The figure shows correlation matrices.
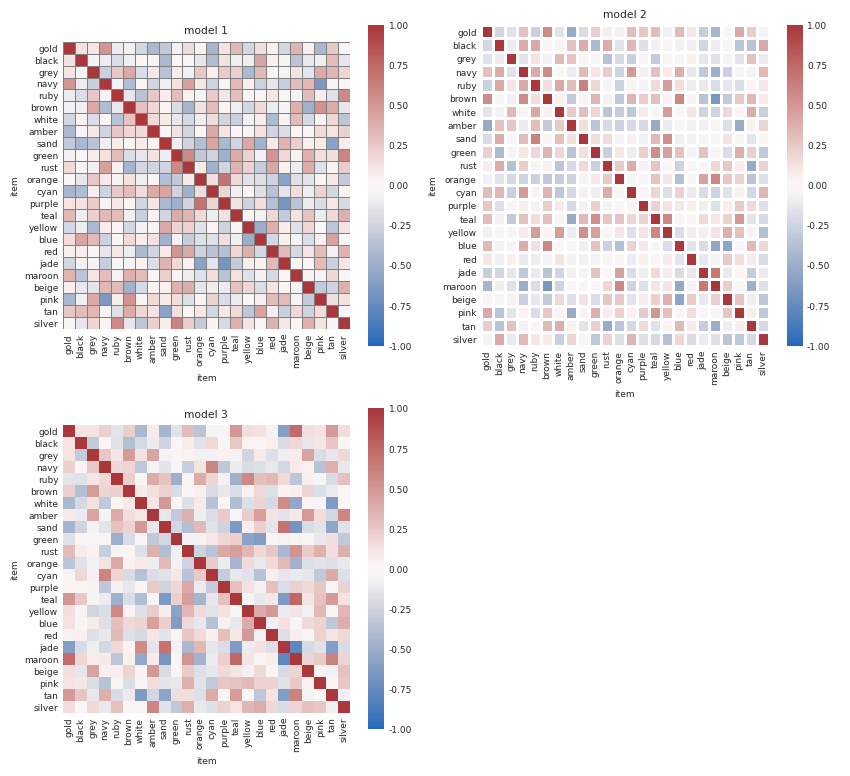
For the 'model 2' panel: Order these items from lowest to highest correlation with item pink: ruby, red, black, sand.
black, ruby, sand, red
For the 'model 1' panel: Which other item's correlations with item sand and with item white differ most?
tan
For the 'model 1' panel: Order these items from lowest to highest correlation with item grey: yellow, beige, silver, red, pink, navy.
yellow, navy, beige, red, silver, pink
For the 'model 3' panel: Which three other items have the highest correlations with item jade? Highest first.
sand, white, orange
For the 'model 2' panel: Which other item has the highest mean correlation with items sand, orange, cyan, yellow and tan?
teal
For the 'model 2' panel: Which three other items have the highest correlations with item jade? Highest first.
maroon, orange, green
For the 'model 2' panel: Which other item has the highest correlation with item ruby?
sand
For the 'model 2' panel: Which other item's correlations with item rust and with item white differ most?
tan
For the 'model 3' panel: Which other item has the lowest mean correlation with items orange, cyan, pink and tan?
white
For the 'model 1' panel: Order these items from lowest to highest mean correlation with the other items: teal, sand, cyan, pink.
sand, cyan, pink, teal
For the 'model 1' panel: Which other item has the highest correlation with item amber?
cyan
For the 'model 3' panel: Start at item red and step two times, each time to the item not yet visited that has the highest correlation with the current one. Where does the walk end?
ruby
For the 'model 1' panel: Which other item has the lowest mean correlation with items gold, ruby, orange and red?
white
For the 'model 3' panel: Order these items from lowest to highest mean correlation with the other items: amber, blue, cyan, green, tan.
green, cyan, tan, blue, amber
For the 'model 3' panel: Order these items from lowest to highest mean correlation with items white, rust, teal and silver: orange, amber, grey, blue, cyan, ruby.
cyan, orange, ruby, grey, blue, amber
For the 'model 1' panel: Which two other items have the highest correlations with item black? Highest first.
blue, tan
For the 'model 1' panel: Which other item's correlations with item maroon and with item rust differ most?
brown
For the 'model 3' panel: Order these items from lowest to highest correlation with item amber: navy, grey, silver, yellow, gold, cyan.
cyan, navy, gold, yellow, grey, silver
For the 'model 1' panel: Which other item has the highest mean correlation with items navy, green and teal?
rust
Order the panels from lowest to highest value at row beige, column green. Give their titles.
model 2, model 3, model 1
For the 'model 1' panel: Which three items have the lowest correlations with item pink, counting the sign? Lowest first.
navy, gold, beige
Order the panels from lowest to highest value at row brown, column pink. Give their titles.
model 3, model 2, model 1
